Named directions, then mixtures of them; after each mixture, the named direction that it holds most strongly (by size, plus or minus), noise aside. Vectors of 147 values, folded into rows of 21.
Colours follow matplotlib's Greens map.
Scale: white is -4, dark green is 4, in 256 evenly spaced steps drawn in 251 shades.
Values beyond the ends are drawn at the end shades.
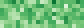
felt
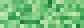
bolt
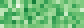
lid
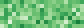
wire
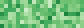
bolt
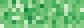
lid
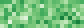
wire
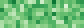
felt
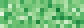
wire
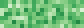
lid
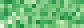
wire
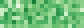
lid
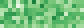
lid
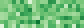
bolt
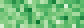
felt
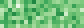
lid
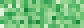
lid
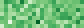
wire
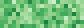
felt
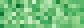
lid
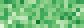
wire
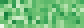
lid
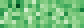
lid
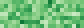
bolt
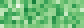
lid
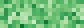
wire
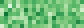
lid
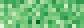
felt
